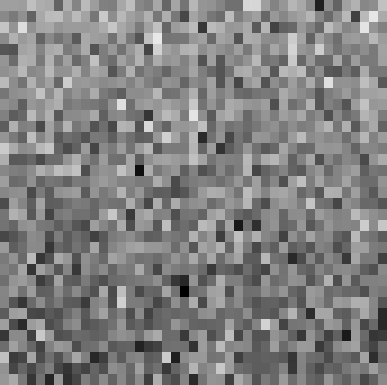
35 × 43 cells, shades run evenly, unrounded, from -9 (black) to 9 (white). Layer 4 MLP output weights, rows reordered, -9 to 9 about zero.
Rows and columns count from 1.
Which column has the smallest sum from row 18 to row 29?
6
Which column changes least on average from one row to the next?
10
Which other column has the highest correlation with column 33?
29
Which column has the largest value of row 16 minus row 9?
14
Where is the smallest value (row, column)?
27, 21
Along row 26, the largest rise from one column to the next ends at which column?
22
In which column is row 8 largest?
37
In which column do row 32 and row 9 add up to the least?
36
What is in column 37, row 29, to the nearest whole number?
3
